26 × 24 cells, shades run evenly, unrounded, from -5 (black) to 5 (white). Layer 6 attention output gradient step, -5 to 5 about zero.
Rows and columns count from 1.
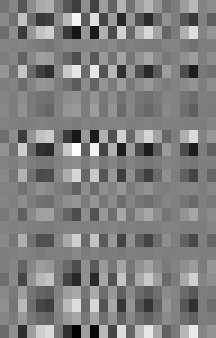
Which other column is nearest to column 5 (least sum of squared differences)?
6
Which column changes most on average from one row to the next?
9
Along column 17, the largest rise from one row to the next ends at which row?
3
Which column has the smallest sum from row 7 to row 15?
22
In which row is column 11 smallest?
26
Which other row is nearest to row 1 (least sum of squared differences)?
17
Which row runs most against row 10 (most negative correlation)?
20
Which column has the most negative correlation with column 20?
23
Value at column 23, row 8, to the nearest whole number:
0
